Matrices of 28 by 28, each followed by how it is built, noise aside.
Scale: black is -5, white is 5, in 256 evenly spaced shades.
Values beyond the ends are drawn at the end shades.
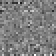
uneven rows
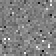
sparse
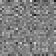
low rank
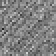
Hankel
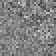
upper triangular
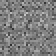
repeating columns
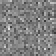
low rank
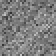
Hankel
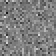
uneven columns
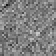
Hankel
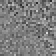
upper triangular
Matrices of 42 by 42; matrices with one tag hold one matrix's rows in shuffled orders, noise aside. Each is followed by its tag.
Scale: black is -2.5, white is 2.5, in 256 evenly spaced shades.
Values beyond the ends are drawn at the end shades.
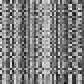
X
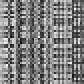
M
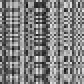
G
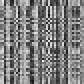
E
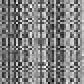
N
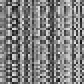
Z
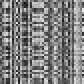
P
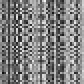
N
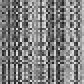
N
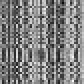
N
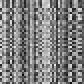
X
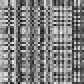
M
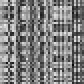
M
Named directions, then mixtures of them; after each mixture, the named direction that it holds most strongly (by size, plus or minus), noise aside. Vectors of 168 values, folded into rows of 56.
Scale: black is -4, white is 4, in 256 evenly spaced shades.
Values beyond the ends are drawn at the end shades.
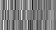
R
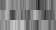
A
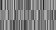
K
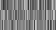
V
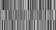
V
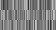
V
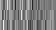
R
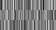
K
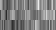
A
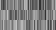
V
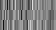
R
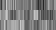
A
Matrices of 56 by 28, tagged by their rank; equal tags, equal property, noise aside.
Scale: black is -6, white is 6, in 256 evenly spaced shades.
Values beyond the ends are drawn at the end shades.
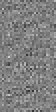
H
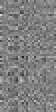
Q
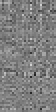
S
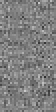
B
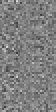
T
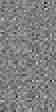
T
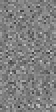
T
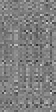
Q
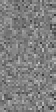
T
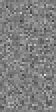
B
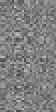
S
